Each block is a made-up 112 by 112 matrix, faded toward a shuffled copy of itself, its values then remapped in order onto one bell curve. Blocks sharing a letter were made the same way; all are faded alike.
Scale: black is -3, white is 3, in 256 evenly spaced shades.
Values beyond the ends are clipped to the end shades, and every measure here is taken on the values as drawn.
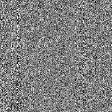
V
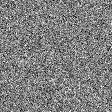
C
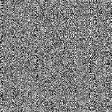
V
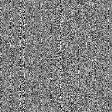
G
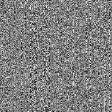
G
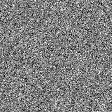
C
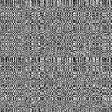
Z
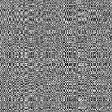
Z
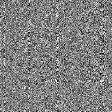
V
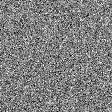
C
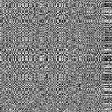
Z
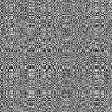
Z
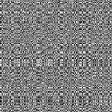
Z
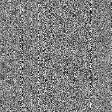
G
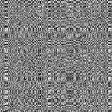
Z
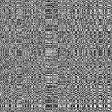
Z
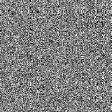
V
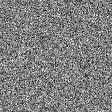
C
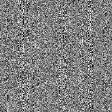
G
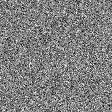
C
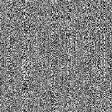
V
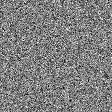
C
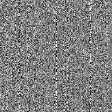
G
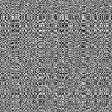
Z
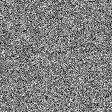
C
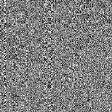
V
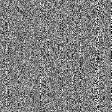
G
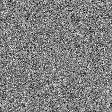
C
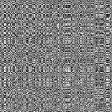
Z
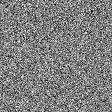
C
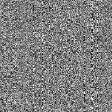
V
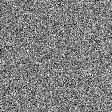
C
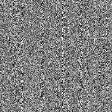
G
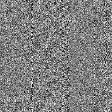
V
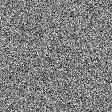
C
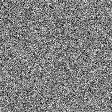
C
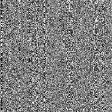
V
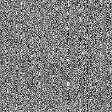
G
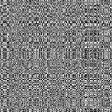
Z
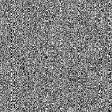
V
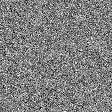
C
